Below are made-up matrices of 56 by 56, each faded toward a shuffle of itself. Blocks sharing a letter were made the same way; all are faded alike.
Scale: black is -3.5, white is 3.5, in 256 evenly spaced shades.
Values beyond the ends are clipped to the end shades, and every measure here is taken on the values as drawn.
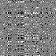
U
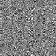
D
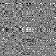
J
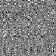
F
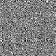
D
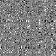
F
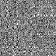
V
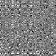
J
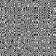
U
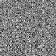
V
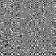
U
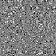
F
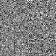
V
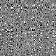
F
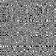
J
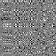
U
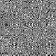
J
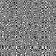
U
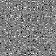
F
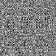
V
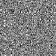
V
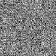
V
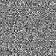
V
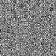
V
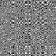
U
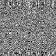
V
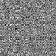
V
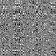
J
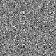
V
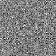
D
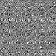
J
